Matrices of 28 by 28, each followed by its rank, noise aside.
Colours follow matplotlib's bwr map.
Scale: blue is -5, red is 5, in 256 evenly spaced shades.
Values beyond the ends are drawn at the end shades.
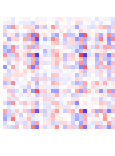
two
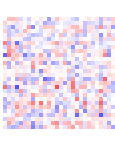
six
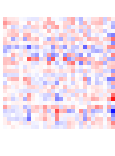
four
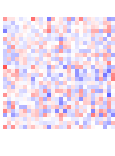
four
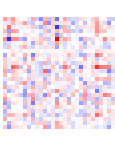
four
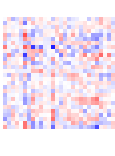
three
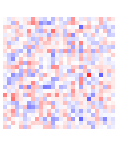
six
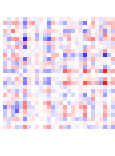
two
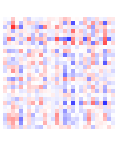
three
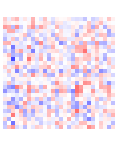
six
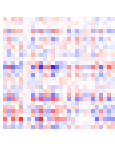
two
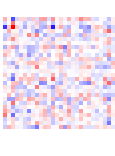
four
